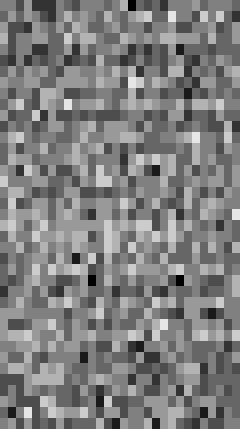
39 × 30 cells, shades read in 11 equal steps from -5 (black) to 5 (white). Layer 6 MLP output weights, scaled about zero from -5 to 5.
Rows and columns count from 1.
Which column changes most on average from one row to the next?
17
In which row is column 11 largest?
38
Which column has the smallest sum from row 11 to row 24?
23
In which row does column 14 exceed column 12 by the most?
26
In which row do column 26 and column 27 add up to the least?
29
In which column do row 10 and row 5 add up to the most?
9
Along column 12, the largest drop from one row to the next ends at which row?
25
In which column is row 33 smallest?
11
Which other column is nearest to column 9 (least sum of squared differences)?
27
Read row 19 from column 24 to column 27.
2 -1 1 2
